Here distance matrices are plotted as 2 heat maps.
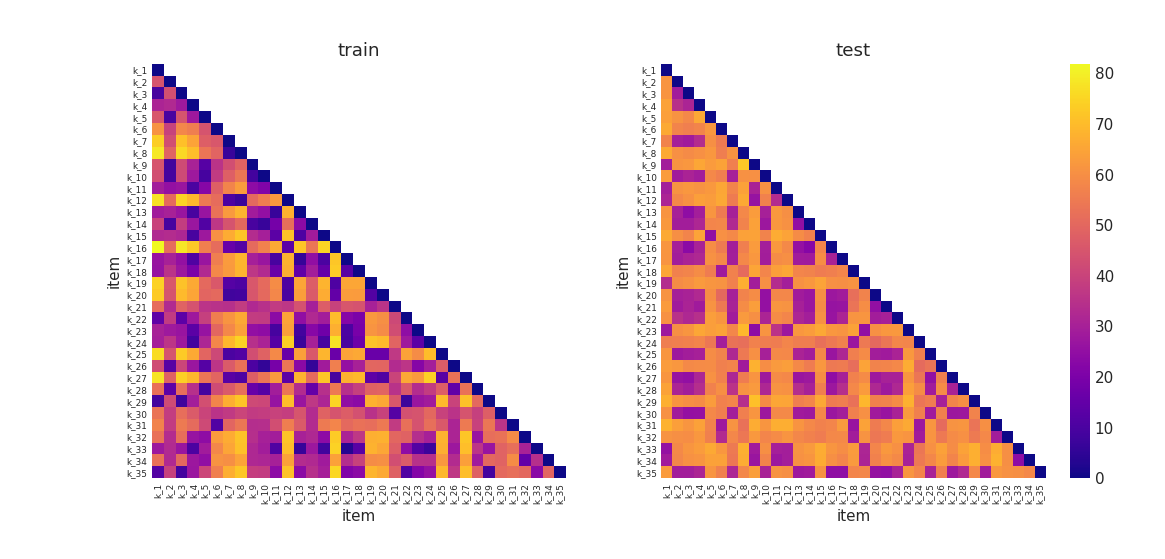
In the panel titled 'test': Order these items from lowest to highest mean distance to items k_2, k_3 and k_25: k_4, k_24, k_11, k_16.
k_16, k_4, k_24, k_11
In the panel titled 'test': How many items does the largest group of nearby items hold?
17
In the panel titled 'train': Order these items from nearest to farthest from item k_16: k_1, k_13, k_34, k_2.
k_2, k_34, k_13, k_1
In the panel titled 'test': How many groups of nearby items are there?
5
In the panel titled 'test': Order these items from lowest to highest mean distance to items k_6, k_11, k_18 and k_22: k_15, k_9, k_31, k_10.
k_31, k_10, k_9, k_15
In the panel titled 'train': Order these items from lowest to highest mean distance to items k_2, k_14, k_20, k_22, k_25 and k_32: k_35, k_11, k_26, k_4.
k_26, k_11, k_4, k_35
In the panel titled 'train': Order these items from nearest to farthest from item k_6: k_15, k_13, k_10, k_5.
k_10, k_5, k_13, k_15
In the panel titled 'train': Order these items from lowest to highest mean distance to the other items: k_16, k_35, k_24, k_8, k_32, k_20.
k_24, k_35, k_32, k_20, k_8, k_16
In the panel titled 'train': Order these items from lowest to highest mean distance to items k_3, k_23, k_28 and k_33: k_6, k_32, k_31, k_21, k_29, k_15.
k_15, k_29, k_32, k_21, k_31, k_6
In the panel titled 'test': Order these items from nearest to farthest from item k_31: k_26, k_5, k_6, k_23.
k_6, k_26, k_5, k_23
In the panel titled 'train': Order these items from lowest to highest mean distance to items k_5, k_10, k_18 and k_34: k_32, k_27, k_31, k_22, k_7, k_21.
k_32, k_22, k_21, k_31, k_7, k_27
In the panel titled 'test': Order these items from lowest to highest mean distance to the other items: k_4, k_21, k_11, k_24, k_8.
k_21, k_4, k_24, k_11, k_8
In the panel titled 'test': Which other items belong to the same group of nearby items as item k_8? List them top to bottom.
k_26, k_29
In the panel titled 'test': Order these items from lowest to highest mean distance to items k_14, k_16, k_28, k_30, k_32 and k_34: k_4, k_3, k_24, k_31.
k_3, k_4, k_24, k_31
